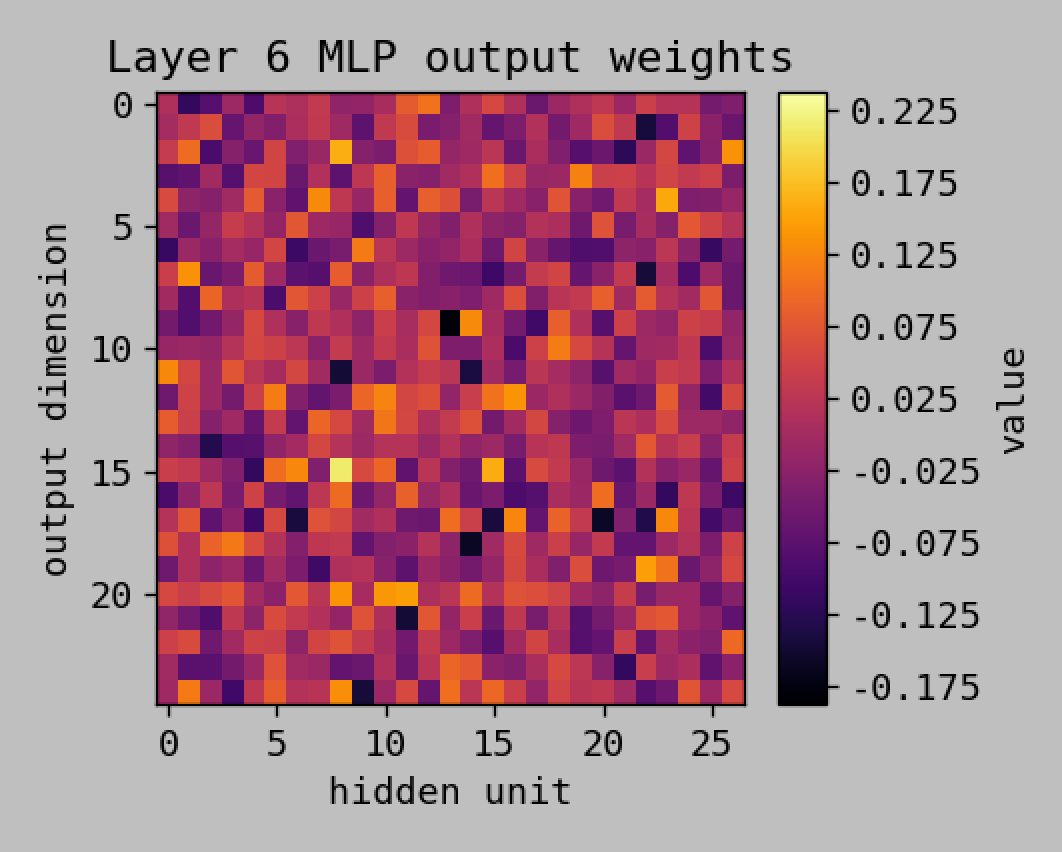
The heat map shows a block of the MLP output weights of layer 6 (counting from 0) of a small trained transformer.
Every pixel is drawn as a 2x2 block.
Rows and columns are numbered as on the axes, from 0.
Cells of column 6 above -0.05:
18
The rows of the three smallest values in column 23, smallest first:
16, 1, 24
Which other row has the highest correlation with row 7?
22
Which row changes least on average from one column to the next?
14
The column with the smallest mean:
25
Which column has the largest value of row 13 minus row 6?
0
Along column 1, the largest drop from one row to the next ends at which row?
8
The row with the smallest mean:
6
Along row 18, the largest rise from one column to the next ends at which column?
15
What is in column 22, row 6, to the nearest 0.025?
-0.025
